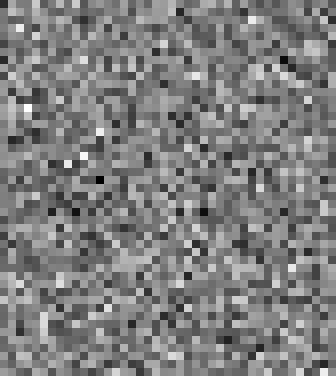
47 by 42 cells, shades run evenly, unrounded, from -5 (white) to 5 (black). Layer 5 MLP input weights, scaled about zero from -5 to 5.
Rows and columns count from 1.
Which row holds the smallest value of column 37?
34
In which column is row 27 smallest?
41
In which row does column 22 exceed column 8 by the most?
15
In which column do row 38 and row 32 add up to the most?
39
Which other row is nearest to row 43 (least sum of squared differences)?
37
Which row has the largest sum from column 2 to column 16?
18
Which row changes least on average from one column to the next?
28
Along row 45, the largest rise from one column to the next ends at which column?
24
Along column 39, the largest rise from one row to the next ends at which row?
14
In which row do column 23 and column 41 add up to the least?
47
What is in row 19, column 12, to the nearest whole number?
2
